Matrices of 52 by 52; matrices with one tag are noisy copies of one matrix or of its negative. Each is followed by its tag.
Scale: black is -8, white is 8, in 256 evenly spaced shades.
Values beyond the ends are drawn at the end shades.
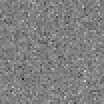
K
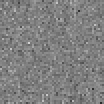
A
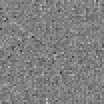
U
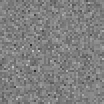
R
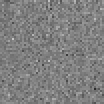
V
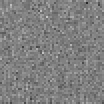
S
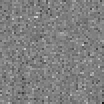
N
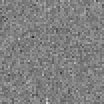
U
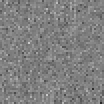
A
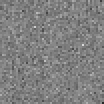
N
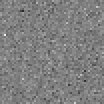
K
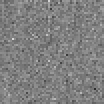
V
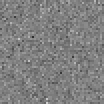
U
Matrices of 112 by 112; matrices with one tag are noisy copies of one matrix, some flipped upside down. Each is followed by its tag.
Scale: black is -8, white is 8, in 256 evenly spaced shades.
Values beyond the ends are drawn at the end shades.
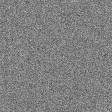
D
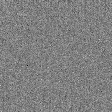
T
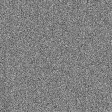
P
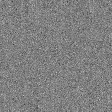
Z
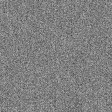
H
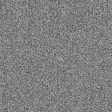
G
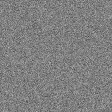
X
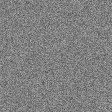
D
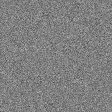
X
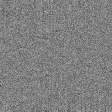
T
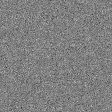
X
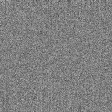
T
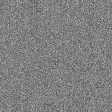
Z
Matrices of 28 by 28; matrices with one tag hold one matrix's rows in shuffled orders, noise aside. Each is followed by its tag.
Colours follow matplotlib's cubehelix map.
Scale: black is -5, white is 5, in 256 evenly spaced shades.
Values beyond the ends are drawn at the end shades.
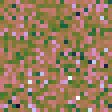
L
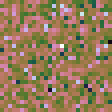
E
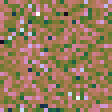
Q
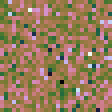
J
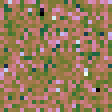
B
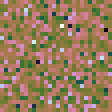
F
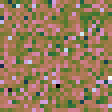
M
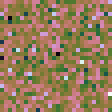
M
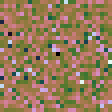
M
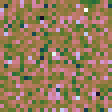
B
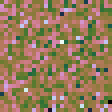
E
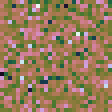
Q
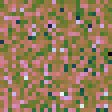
E
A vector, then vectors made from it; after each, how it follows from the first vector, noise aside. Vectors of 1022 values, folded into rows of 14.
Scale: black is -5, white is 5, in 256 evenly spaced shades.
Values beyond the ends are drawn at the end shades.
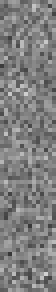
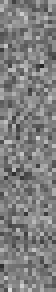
wrapped around, negated.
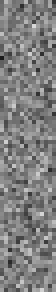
wrapped around, negated.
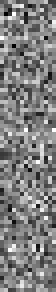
reversed, scaled up.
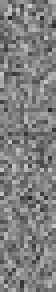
reversed, negated.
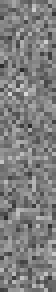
copied.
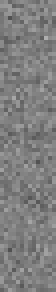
reversed, negated, shrunk.
